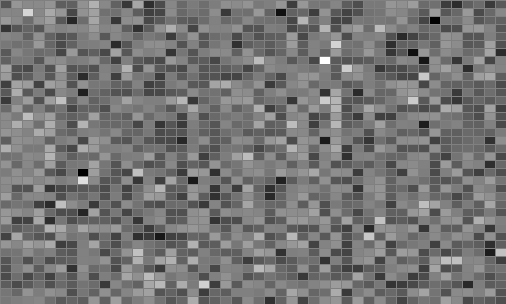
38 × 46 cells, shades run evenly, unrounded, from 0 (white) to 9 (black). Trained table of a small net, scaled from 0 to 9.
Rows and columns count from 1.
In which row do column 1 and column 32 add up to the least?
9
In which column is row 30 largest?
15
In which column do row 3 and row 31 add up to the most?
40
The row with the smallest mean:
13
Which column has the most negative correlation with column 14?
37
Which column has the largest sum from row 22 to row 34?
20
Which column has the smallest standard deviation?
10
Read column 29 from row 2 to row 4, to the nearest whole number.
7 5 6
